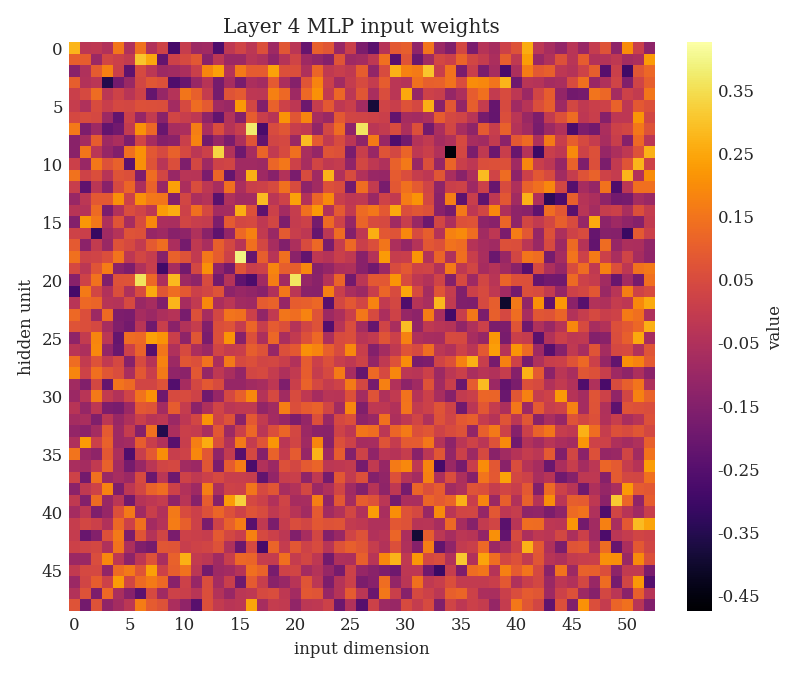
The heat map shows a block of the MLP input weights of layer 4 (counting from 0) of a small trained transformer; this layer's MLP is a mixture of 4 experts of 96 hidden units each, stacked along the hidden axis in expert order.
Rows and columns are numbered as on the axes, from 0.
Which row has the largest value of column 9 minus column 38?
12
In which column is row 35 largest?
22
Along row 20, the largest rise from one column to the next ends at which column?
20
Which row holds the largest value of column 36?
27
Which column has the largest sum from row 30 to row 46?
37
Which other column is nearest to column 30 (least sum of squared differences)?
19
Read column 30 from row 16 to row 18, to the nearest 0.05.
0.2 -0.1 0
